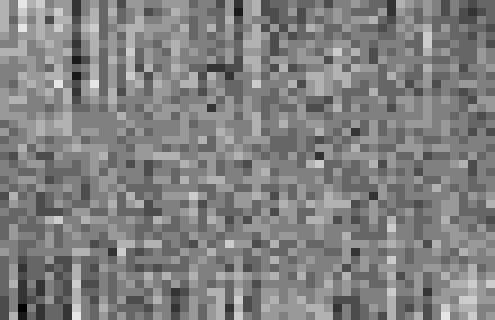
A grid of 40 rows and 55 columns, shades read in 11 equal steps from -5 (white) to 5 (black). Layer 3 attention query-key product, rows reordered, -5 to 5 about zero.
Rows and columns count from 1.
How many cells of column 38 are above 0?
10
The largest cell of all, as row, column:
39, 3
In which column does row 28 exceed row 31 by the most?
26
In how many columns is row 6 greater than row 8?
15
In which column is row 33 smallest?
44
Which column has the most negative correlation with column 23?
36
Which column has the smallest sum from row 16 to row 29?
29
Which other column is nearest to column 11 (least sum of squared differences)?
7
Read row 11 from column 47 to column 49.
0 -1 2
